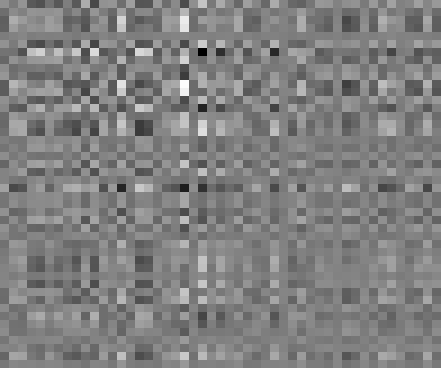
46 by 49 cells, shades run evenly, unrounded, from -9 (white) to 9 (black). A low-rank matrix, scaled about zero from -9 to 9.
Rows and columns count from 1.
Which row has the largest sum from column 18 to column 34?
24
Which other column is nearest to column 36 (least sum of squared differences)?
18
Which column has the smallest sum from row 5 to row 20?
21
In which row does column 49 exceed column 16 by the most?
7
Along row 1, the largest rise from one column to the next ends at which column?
11
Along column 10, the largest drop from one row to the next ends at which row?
13
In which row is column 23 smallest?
17
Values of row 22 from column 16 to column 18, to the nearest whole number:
3 3 -1
